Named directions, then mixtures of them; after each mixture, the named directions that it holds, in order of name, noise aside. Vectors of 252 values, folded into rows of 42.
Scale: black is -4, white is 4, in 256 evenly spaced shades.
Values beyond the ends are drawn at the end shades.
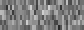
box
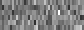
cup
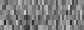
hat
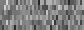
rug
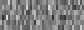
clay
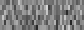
clay, hat.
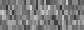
box.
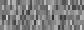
clay.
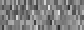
box, clay, cup.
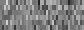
rug.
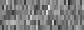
box, cup, rug.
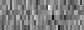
box, clay, rug.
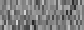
clay, hat, rug.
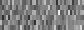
clay, cup, hat.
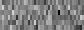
cup.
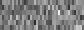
cup.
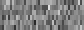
clay, cup, rug.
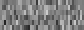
box, hat.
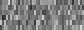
box, clay, cup.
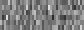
clay.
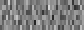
clay.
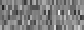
cup, hat.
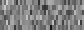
rug.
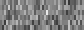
box, hat, rug.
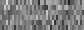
rug.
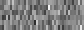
clay, cup, rug.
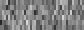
box, clay, hat.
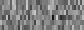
clay.
